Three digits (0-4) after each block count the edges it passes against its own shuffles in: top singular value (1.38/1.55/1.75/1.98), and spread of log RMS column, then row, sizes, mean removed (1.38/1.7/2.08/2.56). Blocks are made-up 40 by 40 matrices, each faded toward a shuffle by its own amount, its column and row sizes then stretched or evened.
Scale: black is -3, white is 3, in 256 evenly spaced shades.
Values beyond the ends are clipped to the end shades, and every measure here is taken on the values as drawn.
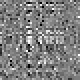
4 3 0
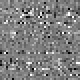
1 0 4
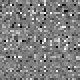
2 1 3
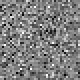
1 1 1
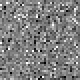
0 0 1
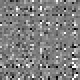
1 4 4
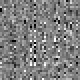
2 4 0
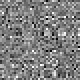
4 1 1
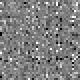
0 3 2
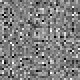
3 2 0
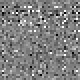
0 1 3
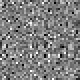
3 0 1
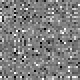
3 1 1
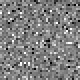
0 0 1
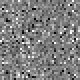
1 2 1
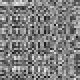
4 3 0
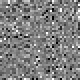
4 2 1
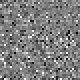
1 0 2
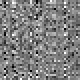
4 4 0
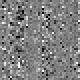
0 4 0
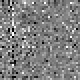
2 3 1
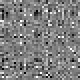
4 3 3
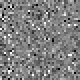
0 3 0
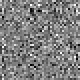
3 1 2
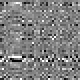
4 0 4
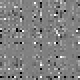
2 4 3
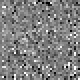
0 3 1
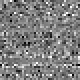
1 0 4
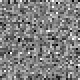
0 1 1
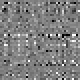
4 2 4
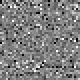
1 0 2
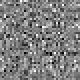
4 1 2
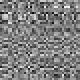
4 1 4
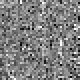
0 2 1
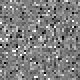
1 1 0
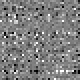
0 3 4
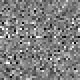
0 1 2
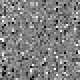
0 3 0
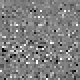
0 0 3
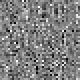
2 2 0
